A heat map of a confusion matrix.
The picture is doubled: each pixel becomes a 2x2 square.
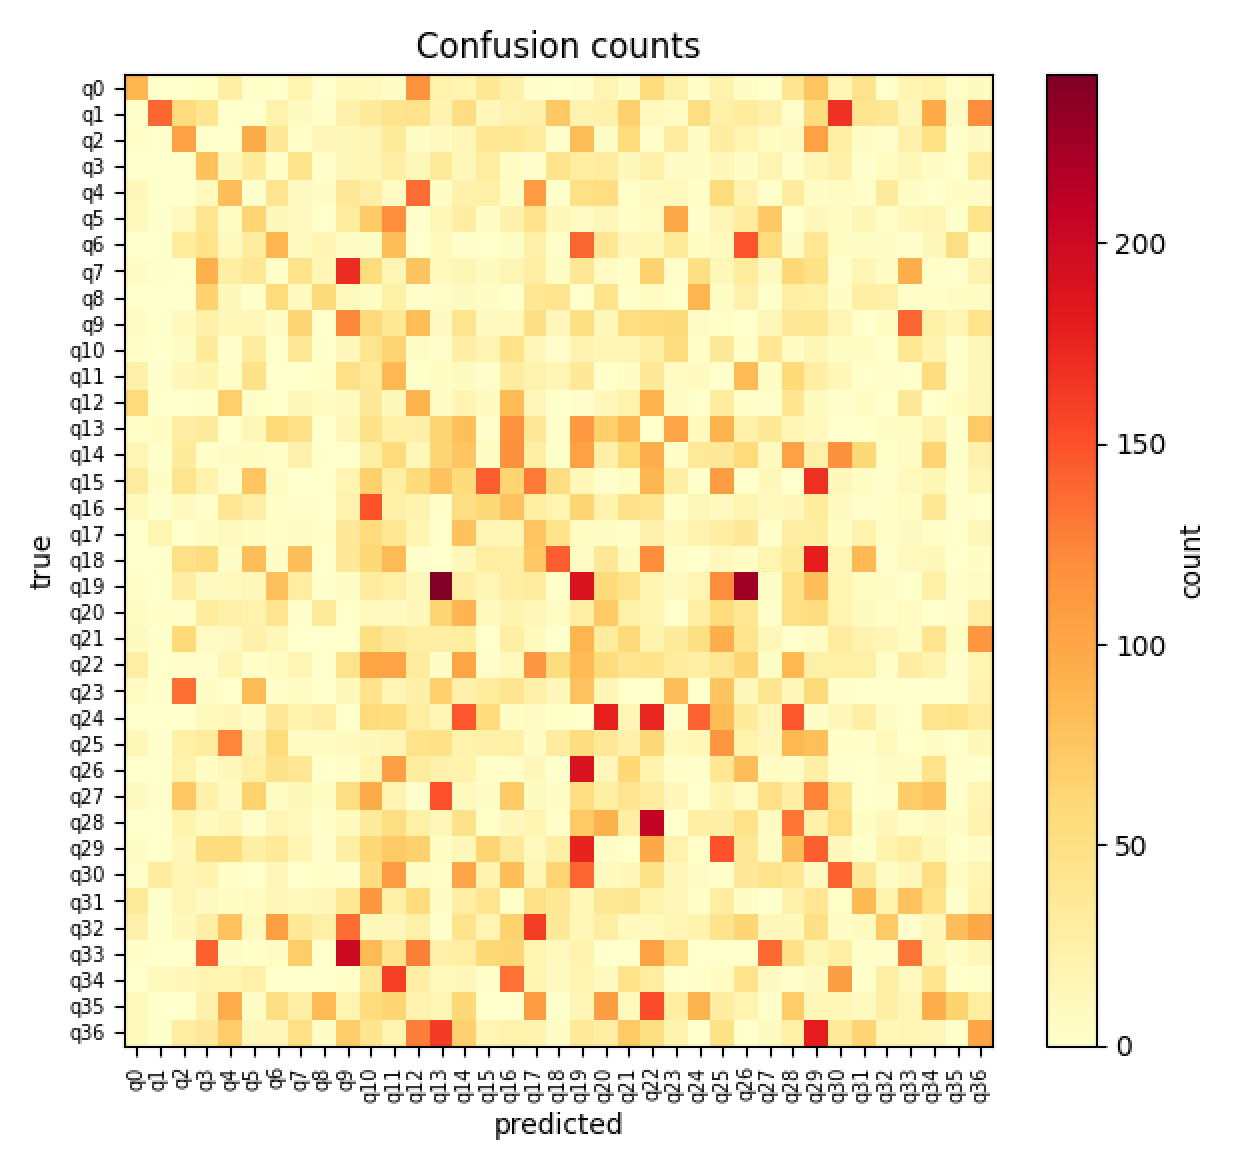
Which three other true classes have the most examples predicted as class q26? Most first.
q19, q6, q11
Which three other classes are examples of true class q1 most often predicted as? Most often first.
q30, q36, q34
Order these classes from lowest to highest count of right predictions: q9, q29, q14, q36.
q14, q36, q9, q29
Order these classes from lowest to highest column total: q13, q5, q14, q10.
q5, q13, q14, q10
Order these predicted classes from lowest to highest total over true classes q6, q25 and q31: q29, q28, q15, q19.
q15, q28, q29, q19
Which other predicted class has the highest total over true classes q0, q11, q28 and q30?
q22
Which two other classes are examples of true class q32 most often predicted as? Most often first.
q17, q9
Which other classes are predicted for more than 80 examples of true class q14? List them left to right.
q16, q19, q22, q28, q30
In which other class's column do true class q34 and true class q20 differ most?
q11
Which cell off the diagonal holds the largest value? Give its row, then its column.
q19, q13
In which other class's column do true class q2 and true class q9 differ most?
q33
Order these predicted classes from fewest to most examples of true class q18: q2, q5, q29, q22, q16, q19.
q19, q16, q2, q5, q22, q29
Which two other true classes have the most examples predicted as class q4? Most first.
q25, q35
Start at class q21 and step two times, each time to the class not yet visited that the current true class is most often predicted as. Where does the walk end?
q29
